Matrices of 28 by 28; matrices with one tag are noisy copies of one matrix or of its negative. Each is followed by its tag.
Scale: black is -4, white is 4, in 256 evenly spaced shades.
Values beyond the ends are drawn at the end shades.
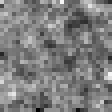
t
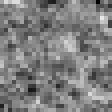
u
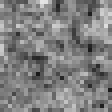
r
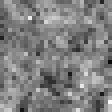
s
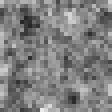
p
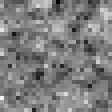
r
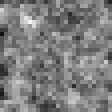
p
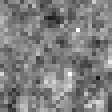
s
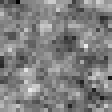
u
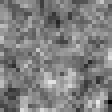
s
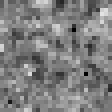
r
